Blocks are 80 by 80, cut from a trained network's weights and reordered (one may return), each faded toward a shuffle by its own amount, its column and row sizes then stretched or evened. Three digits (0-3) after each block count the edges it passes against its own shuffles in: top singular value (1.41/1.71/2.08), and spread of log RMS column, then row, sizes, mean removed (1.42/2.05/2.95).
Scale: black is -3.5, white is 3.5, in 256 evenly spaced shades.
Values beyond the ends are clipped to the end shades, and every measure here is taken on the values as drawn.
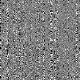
2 3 1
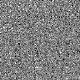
1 1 1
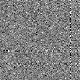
2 1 1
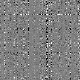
1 3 2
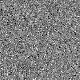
1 0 0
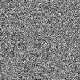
2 0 0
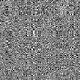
3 1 2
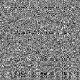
3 1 2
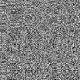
3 0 1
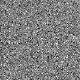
1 2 1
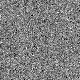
0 0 0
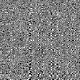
3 2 2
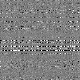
3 0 3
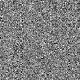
2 1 0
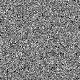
1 0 1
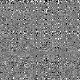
2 2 3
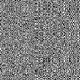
3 2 1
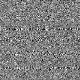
2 0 2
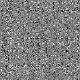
1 2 2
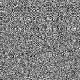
3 0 1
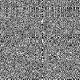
3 1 2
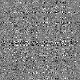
1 2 3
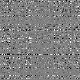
2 2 3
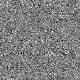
0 1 2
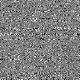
0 1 3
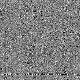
1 1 1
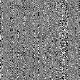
1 3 0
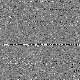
2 0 2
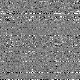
2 1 3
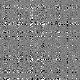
0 3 3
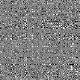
1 2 3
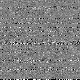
2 0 3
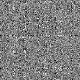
1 2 1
